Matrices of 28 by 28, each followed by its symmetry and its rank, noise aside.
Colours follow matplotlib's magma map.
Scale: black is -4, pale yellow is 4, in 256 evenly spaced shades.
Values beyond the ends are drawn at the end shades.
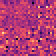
antisymmetric, rank four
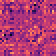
symmetric, rank four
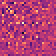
symmetric, rank four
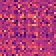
antisymmetric, rank six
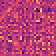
symmetric, rank five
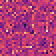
symmetric, rank six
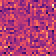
no symmetry, rank six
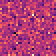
antisymmetric, rank six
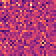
no symmetry, rank six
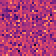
no symmetry, rank six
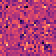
symmetric, rank four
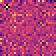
symmetric, rank five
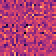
no symmetry, rank five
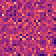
symmetric, rank six
